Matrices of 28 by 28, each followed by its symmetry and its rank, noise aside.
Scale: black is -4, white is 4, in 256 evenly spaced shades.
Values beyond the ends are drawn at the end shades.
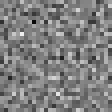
antisymmetric, rank six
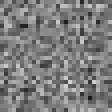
no symmetry, rank six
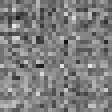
no symmetry, rank five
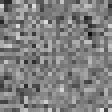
no symmetry, rank six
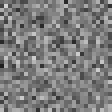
no symmetry, rank seven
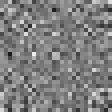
symmetric, rank five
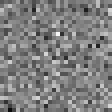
no symmetry, rank seven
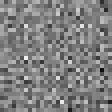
no symmetry, rank five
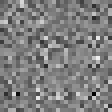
symmetric, rank five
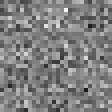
no symmetry, rank five
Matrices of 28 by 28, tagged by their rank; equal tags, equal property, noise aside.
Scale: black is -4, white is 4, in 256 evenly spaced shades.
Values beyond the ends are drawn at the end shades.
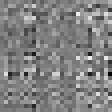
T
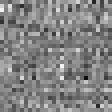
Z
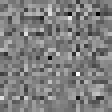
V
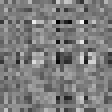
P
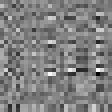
T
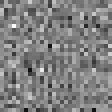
Z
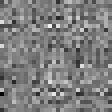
Z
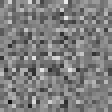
Z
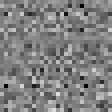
Z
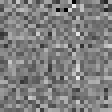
Z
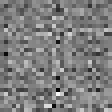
Z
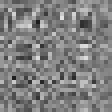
T
